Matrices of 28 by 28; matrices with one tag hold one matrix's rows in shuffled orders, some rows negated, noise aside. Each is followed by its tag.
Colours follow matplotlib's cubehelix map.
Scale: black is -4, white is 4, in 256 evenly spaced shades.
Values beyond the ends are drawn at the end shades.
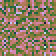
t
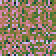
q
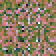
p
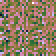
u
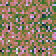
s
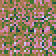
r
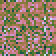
t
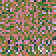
s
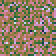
r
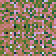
r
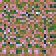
t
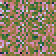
u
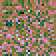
p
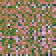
s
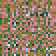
q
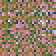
s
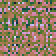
q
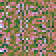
u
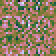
p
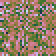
u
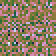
q
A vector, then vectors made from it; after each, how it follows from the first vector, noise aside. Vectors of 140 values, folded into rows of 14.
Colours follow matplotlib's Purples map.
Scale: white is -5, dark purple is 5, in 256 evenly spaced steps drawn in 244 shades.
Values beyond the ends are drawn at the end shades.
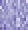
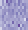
negated, partly zeroed.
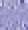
wrapped around, negated, partly zeroed.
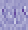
wrapped around, negated, partly zeroed.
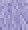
reversed, negated, shrunk.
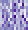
wrapped around, negated, scaled up.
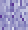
wrapped around, negated.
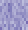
reversed, negated, shrunk.
